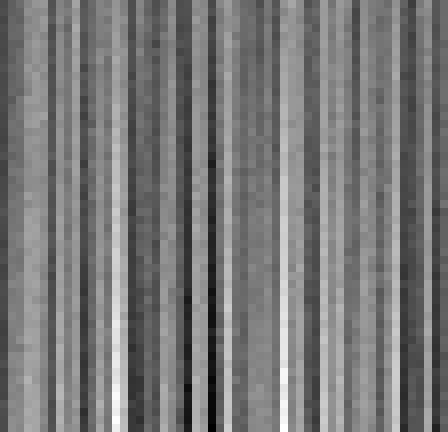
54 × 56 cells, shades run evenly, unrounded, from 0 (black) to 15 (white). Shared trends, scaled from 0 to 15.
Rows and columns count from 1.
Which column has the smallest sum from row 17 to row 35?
27
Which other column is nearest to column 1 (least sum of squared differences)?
52
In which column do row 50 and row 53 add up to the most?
15
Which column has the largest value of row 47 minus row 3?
36
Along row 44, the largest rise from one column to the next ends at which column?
25
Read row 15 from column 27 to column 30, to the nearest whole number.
3 7 10 7
